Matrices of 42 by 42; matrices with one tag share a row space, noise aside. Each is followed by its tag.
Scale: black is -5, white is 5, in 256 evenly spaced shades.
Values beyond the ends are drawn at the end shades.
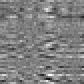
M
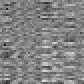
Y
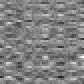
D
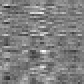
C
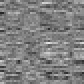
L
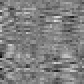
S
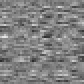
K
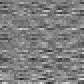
K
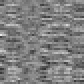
L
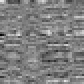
L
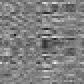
Y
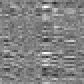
Y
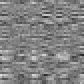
K
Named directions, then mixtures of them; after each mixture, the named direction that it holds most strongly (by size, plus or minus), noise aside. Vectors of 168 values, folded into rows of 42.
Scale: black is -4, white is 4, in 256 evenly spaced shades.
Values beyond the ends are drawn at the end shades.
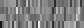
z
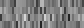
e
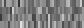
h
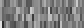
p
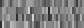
p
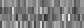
e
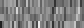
z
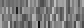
z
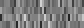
e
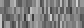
p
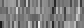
z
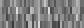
p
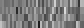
z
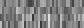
p
